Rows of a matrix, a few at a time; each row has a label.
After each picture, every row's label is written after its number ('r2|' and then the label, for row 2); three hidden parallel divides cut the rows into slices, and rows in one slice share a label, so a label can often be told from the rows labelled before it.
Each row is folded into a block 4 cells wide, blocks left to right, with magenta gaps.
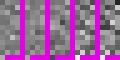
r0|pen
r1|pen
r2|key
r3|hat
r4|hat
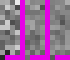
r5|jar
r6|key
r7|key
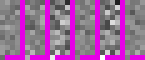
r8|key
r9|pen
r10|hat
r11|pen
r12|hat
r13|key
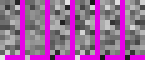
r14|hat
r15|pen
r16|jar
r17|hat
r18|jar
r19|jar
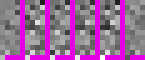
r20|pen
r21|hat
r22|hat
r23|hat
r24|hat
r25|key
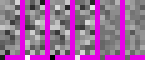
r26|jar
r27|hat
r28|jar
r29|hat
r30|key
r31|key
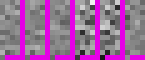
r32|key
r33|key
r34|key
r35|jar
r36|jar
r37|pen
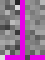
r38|hat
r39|key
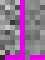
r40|jar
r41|key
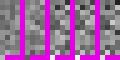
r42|pen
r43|key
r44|hat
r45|hat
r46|hat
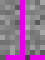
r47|key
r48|key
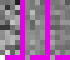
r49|hat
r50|pen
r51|pen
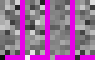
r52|jar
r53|hat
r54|pen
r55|jar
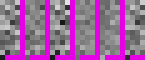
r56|jar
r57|key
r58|jar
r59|key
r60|pen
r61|jar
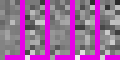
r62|pen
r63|hat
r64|pen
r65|hat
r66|hat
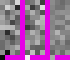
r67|jar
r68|hat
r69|pen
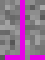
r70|key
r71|pen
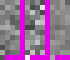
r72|key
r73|hat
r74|pen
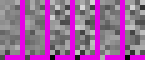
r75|key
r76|key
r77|jar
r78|jar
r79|pen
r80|jar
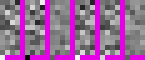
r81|hat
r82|jar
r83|key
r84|hat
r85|hat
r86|key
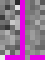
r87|hat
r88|pen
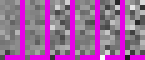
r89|key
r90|key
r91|jar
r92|key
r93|hat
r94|jar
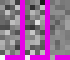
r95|hat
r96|hat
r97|pen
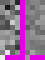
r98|hat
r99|pen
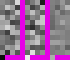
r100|jar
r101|hat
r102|pen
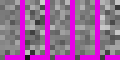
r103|key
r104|jar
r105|key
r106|key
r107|jar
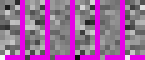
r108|hat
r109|jar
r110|key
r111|jar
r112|pen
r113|hat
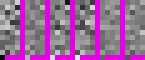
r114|jar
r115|pen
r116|hat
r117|hat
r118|key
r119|key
